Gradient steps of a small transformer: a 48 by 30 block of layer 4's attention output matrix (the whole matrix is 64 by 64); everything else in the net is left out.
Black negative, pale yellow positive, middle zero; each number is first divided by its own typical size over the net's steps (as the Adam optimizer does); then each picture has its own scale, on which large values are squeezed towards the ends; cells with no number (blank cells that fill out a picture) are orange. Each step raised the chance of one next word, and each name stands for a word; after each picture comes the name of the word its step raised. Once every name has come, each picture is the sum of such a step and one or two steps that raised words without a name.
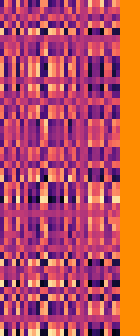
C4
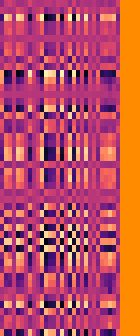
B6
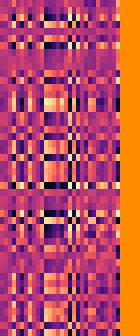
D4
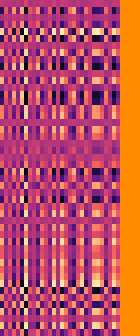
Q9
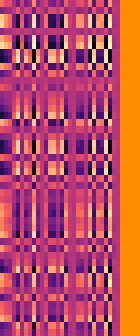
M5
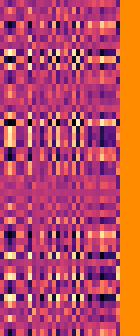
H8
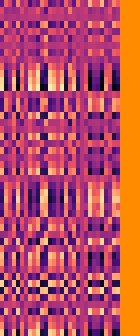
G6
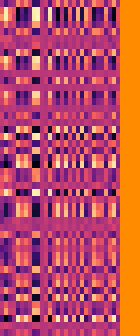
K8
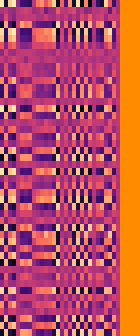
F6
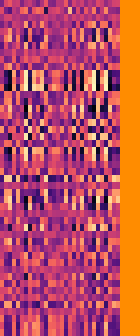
G6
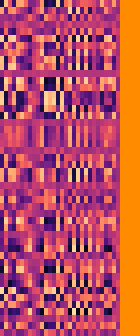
Q9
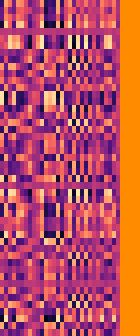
M5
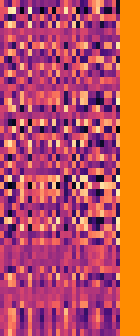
D4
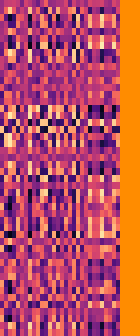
M5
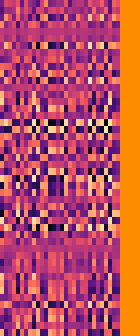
D4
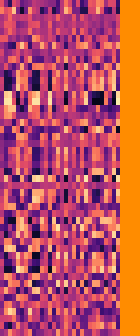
G6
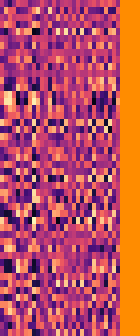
C4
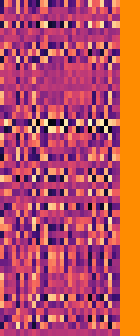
H8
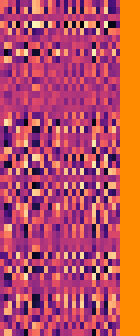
H8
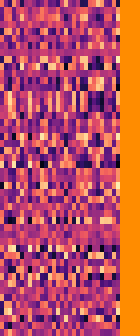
K8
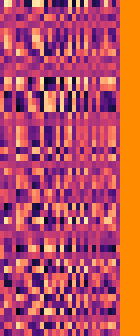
F6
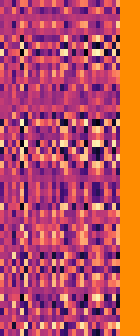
H8
